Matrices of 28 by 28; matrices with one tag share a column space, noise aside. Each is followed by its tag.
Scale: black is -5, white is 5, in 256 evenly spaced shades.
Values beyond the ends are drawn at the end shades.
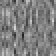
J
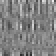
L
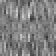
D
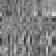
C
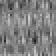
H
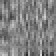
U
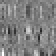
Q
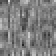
J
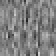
J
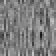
J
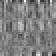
L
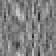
D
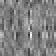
J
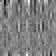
L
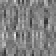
J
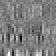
Q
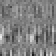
Q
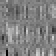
Q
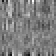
L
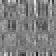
L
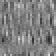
H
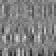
Q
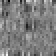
L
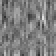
U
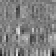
Q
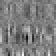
Q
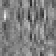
U
